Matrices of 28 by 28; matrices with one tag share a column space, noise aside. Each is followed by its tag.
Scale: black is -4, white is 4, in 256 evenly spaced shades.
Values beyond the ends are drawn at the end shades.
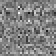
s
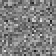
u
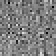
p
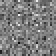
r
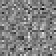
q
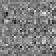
s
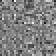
r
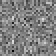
u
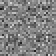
u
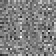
q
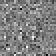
q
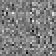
s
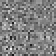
q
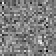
u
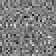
u
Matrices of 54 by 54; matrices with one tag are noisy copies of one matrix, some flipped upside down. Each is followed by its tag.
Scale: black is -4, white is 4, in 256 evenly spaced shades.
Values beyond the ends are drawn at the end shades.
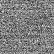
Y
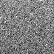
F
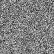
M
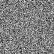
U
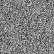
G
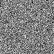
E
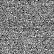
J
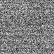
Y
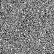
G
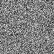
E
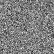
E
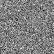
E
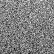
F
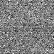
J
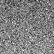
F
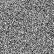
E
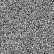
M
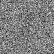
G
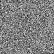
G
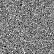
U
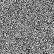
M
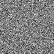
U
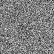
G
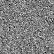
U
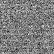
Y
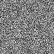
M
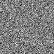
U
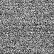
J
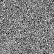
M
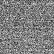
J
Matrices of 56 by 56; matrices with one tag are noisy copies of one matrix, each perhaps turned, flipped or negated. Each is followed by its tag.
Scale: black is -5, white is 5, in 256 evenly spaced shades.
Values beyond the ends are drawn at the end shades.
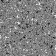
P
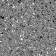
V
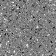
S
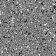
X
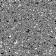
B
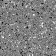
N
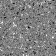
N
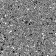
X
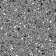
S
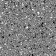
N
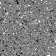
V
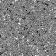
P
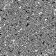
B
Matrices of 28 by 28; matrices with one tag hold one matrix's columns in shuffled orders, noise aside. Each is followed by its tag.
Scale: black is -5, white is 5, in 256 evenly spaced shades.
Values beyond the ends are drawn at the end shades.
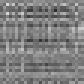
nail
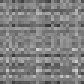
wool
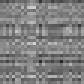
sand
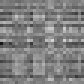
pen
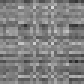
sand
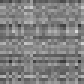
sand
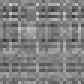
nail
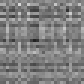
nail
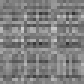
pen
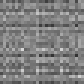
wool
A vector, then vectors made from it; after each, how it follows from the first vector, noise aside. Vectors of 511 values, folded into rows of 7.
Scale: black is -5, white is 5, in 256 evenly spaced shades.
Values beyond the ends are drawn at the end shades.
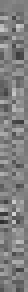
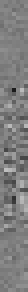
reversed, negated, partly zeroed.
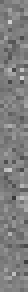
reversed, negated, partly zeroed.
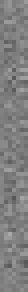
reversed, negated, shrunk.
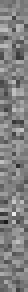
copied.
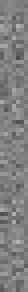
shrunk.
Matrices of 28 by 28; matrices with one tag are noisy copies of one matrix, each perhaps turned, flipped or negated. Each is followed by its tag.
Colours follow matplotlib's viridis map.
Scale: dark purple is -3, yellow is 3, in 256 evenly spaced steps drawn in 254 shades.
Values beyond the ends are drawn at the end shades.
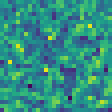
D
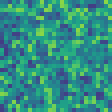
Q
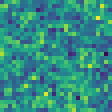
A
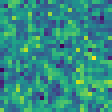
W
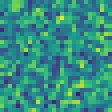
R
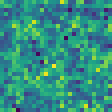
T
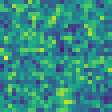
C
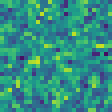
R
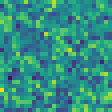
C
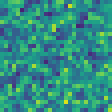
R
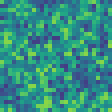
A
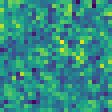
C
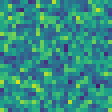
R
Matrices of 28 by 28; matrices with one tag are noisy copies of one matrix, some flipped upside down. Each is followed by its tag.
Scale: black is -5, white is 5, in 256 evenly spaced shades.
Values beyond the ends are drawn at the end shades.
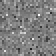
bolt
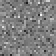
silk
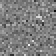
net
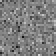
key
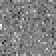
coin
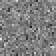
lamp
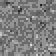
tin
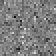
bolt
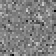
net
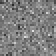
key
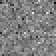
key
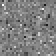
silk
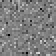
silk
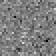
bolt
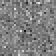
silk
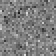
coin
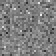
silk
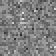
bolt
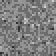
key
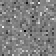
silk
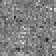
bolt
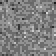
key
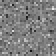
lamp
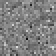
lamp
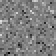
tin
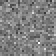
key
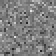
tin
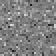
lamp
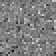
key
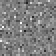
silk
